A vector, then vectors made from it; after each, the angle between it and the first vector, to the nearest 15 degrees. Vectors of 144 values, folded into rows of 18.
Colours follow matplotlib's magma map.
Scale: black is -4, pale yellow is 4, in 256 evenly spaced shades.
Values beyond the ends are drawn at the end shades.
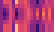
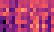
105 degrees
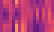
30 degrees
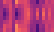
15 degrees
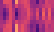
15 degrees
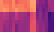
105 degrees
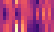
30 degrees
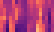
135 degrees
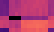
90 degrees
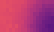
90 degrees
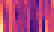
75 degrees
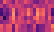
60 degrees
